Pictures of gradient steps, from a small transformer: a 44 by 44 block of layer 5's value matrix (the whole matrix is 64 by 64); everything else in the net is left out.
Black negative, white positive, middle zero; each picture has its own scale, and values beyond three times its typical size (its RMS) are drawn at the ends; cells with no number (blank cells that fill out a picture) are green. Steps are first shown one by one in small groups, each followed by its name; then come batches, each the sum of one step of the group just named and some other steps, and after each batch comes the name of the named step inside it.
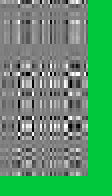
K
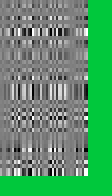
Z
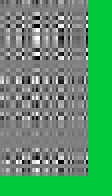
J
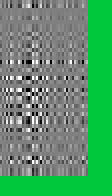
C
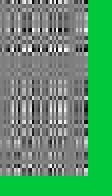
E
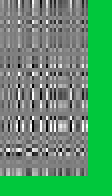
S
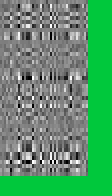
C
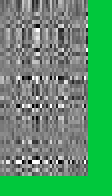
J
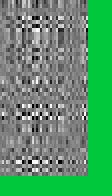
J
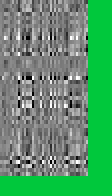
E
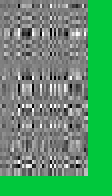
Z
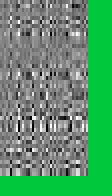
S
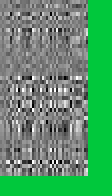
Z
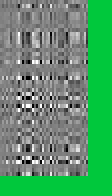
C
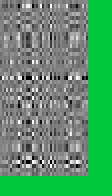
C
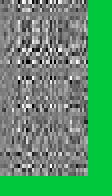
E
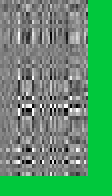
S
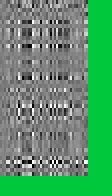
C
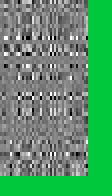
E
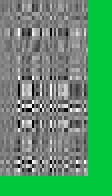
Z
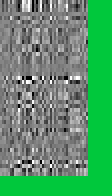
Z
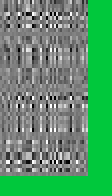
S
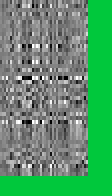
C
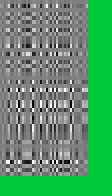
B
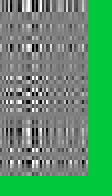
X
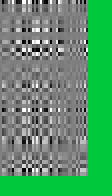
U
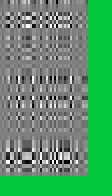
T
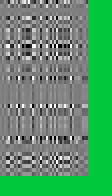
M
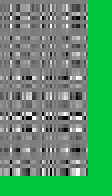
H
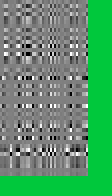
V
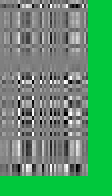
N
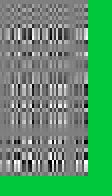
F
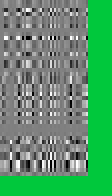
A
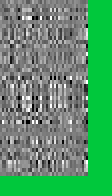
F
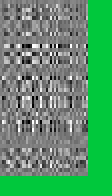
B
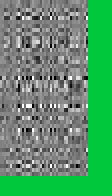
V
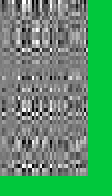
U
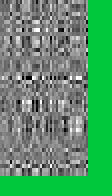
H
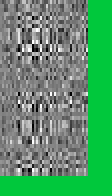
U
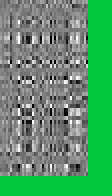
N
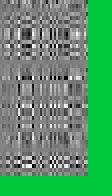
M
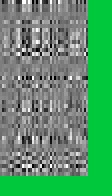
U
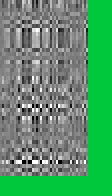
B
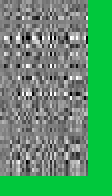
A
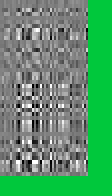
A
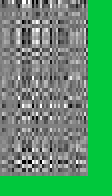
U
